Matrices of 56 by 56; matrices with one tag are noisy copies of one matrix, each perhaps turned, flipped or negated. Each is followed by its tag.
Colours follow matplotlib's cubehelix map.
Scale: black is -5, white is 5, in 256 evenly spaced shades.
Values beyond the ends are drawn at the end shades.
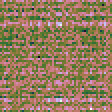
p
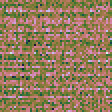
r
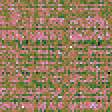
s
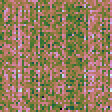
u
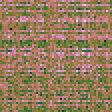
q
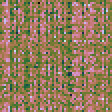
s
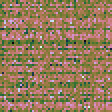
s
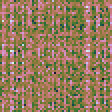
p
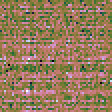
q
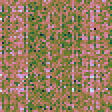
u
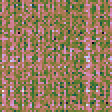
p
